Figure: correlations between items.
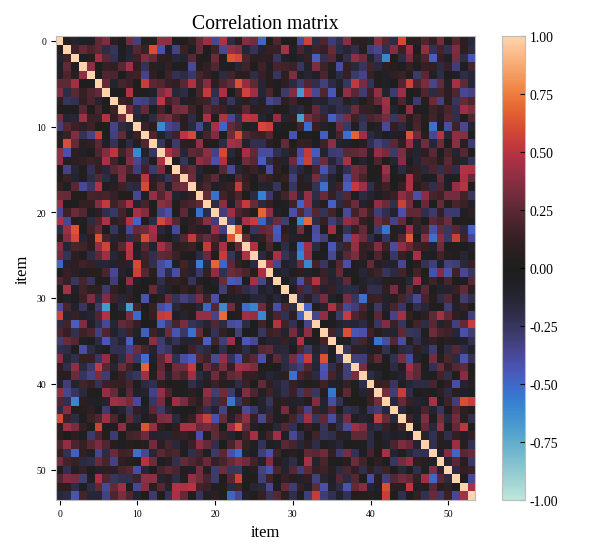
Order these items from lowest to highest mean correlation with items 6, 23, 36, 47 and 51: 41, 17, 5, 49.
41, 49, 17, 5
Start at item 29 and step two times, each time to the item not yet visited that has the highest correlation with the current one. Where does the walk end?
12
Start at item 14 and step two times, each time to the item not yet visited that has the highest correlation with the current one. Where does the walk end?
21
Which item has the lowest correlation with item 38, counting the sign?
34
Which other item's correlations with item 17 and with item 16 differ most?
33
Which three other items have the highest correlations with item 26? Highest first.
20, 10, 27
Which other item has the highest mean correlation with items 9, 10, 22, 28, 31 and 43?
1
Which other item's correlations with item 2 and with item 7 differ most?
42
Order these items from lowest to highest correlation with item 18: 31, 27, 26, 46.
26, 46, 27, 31
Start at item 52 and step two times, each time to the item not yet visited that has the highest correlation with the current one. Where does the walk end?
53
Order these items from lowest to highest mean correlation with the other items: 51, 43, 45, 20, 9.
43, 20, 51, 9, 45
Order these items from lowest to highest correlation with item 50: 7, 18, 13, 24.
24, 7, 13, 18
